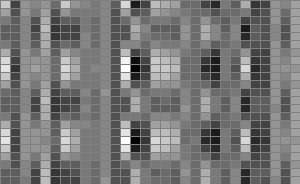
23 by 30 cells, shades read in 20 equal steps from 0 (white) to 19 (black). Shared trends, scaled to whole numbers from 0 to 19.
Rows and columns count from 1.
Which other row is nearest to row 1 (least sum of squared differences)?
10
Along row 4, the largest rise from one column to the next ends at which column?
6
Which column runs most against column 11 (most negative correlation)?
3
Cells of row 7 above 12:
6
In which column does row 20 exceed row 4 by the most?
14
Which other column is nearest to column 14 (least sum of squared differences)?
21
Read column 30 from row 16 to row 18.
7 7 8
